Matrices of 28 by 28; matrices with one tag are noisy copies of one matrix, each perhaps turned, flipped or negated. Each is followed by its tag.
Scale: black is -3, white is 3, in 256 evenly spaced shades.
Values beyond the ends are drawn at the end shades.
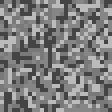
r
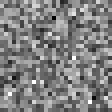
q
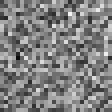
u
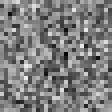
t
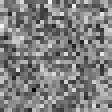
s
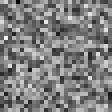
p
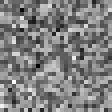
t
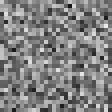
u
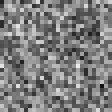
p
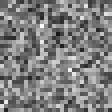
p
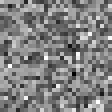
r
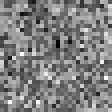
s
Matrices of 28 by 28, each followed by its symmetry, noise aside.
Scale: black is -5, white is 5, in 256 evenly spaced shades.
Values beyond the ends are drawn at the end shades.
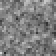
no symmetry.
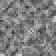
symmetric.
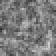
symmetric.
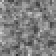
no symmetry.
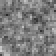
symmetric across the other diagonal.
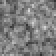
symmetric across the other diagonal.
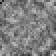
symmetric.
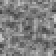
same after a half turn.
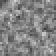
symmetric.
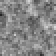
symmetric across the other diagonal.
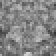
mirrored left to right.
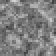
symmetric across the other diagonal.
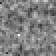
no symmetry.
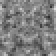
mirrored left to right.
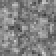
mirrored top to bottom.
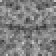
mirrored left to right.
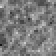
symmetric.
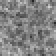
symmetric across the other diagonal.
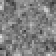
symmetric across the other diagonal.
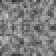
mirrored top to bottom.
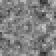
mirrored top to bottom.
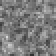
symmetric across the other diagonal.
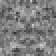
mirrored left to right.
